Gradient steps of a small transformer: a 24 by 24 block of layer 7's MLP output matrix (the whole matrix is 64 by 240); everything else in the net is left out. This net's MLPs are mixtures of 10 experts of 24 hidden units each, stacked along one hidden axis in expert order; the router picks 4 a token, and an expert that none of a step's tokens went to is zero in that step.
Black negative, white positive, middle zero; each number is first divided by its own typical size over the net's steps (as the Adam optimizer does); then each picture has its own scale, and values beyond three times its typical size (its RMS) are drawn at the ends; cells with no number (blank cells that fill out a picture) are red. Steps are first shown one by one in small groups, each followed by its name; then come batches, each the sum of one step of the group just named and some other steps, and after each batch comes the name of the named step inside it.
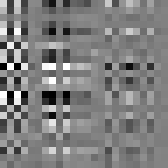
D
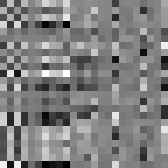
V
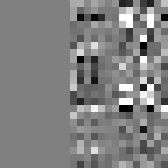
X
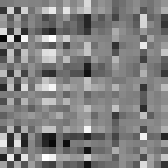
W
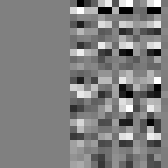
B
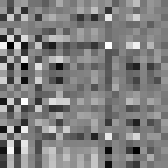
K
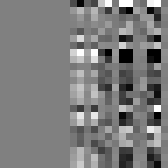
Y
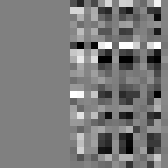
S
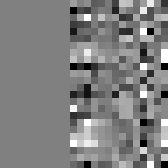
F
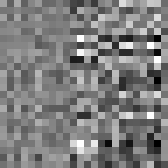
F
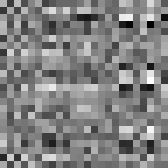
W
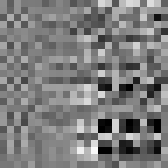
K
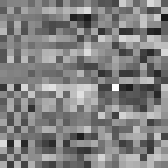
W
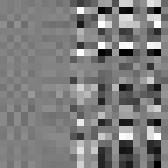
B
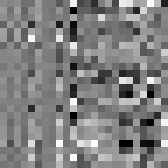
F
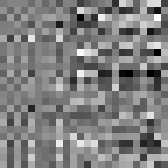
F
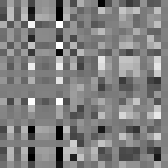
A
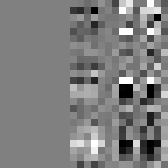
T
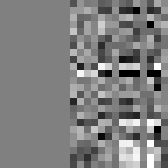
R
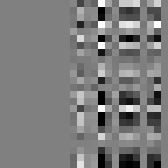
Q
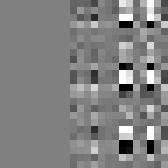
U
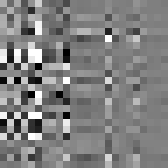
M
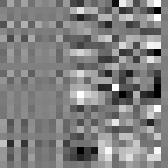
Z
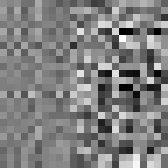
R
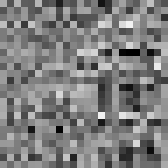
A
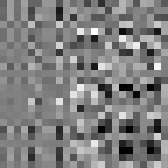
A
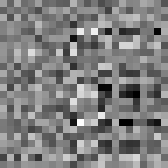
M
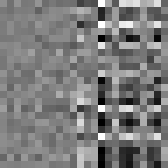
Q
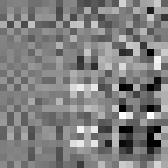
A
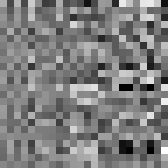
U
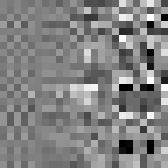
U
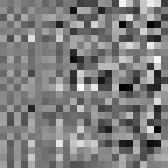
U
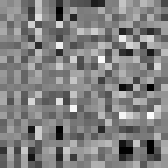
A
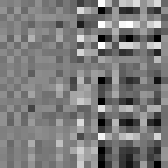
Q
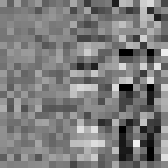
T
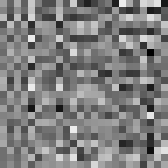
Z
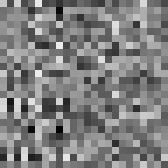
A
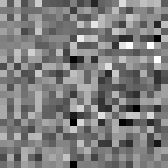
M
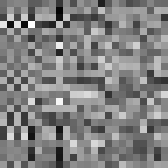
A
